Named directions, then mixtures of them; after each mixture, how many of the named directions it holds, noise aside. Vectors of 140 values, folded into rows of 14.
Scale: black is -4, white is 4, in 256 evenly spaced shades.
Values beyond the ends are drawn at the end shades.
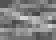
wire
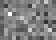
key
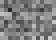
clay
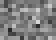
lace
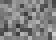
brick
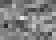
three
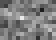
four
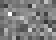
one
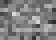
three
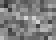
three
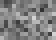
four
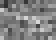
three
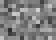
one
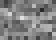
four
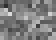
four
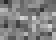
three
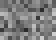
two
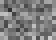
one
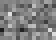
four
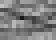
one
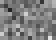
three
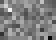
three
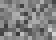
one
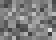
four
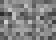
one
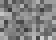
one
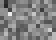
four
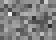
three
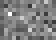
one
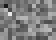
four
